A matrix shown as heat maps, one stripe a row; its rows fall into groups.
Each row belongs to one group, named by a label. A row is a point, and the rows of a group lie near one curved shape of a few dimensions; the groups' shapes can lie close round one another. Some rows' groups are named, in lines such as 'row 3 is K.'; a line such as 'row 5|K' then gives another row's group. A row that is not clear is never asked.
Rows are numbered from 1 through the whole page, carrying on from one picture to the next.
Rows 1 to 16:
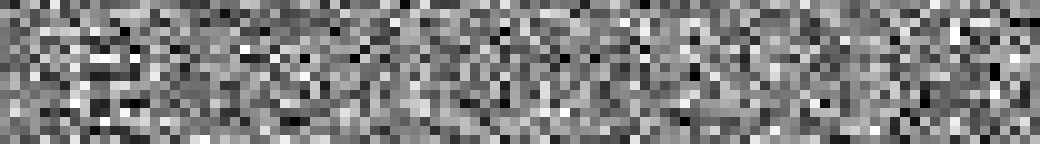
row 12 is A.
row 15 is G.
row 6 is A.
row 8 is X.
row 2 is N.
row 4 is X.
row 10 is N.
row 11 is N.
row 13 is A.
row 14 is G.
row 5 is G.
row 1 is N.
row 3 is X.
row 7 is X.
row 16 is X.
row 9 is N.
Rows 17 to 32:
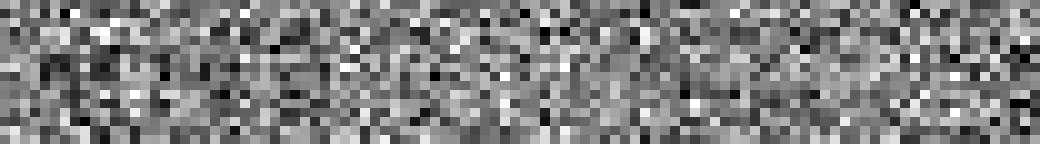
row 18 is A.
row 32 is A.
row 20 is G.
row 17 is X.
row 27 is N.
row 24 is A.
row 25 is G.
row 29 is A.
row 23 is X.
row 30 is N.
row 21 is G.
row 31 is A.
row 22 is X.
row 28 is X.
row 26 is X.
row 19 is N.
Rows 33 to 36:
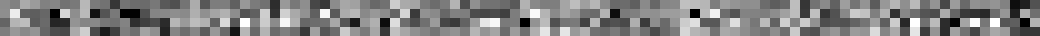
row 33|X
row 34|N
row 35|X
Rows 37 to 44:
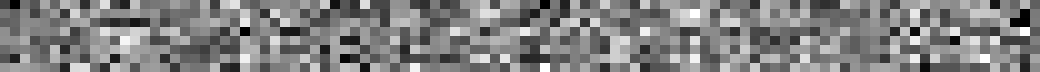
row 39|X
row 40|G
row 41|X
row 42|N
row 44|N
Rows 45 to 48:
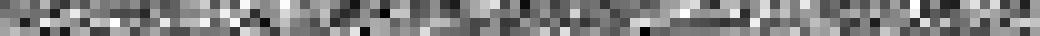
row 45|X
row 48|A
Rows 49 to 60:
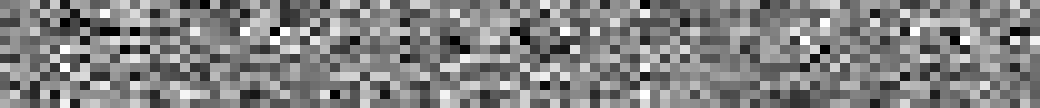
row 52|X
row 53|X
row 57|A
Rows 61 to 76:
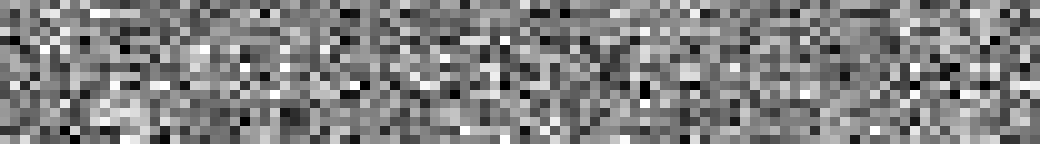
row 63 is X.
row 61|A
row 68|X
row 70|X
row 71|X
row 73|N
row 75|A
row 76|X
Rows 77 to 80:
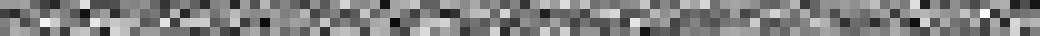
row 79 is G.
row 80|N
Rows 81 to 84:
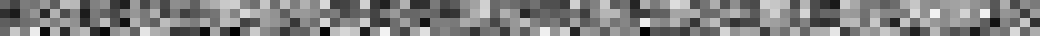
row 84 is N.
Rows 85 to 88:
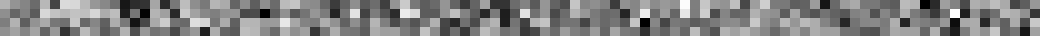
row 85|A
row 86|X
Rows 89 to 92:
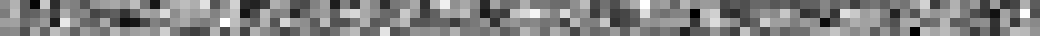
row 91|N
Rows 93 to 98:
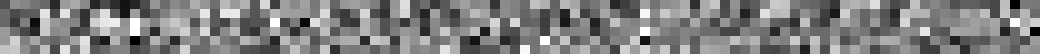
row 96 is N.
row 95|X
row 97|A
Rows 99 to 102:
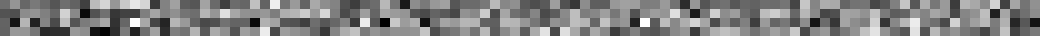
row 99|X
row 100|N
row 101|A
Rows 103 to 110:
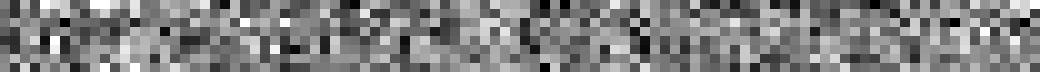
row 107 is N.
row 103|G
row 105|X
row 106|G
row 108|N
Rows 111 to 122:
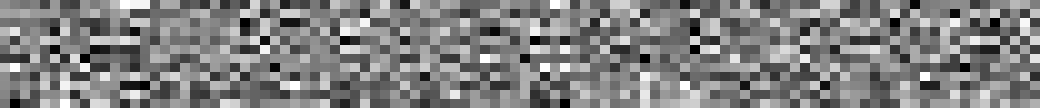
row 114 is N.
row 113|G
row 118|A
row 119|N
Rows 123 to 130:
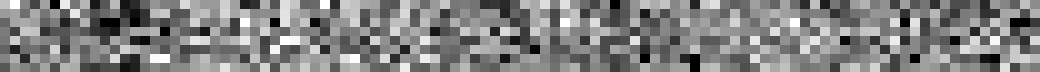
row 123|N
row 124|X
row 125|X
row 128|N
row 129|X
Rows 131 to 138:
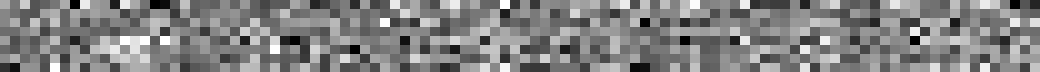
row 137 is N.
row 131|X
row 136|X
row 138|N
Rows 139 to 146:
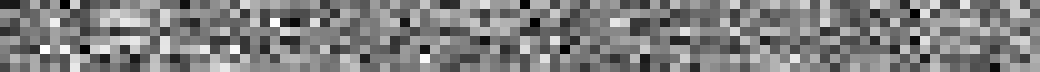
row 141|N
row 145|A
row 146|X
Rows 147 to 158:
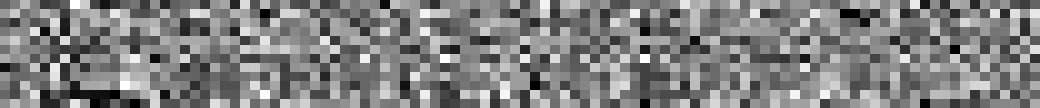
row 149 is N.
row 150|N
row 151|N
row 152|X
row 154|N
